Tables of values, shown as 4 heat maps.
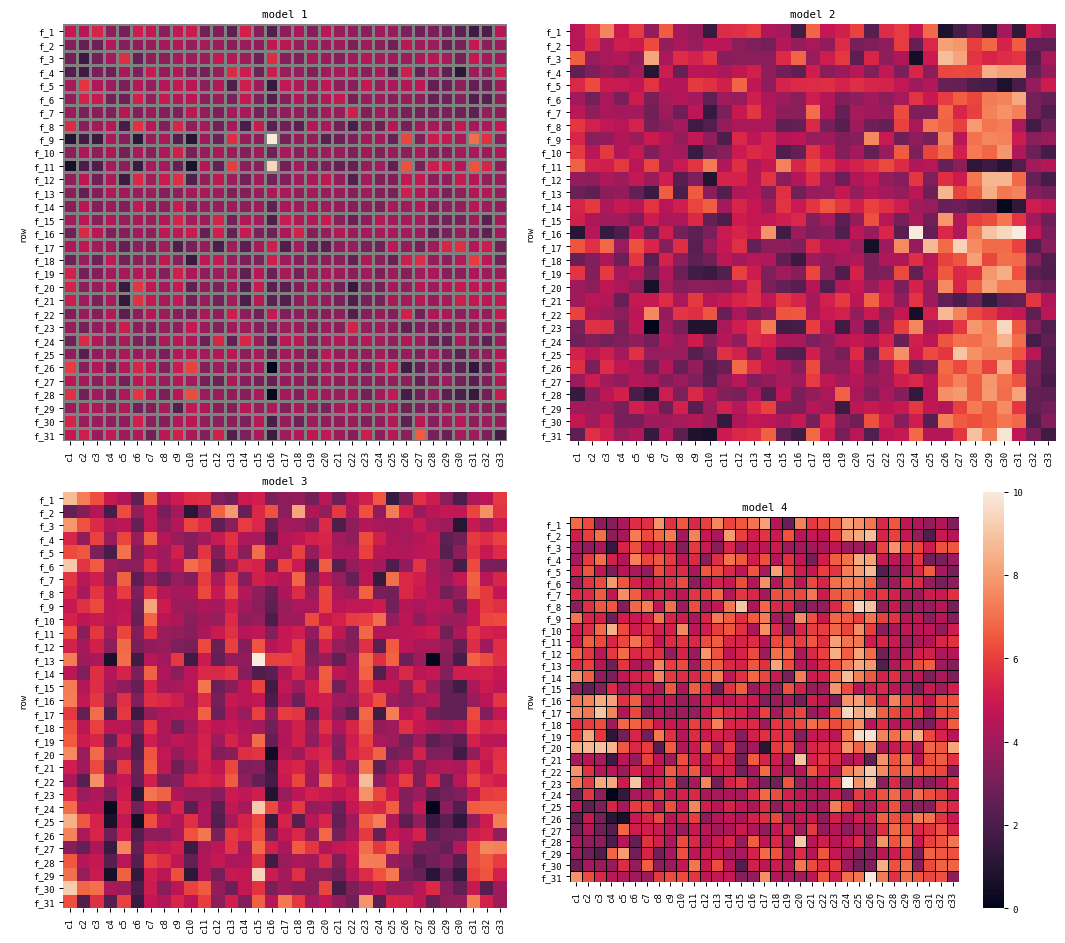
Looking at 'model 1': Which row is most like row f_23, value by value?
f_7
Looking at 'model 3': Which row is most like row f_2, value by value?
f_27
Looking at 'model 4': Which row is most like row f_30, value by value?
f_21
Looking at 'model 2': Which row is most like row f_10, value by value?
f_8
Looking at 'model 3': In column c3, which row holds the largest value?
f_22
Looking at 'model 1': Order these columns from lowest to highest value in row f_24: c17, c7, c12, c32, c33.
c32, c7, c33, c17, c12
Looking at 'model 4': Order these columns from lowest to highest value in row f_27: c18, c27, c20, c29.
c20, c18, c27, c29
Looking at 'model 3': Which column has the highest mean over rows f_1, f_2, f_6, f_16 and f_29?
c1
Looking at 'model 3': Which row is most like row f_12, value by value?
f_7
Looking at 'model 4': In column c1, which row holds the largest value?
f_20
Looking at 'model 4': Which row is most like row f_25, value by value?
f_15
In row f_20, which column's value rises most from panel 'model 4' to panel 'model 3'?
c17
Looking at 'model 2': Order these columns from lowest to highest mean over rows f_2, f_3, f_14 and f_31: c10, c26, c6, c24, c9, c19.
c24, c9, c10, c19, c6, c26
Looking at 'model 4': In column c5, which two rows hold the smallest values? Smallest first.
f_26, f_24
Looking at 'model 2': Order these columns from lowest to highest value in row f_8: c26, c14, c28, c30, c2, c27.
c14, c2, c27, c26, c30, c28
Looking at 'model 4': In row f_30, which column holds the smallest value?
c15
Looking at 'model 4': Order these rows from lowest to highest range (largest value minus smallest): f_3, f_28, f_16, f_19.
f_16, f_3, f_28, f_19
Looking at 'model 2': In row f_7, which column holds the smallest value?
c10
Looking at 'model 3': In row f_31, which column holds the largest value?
c23
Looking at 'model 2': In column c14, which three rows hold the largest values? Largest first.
f_16, f_23, f_31
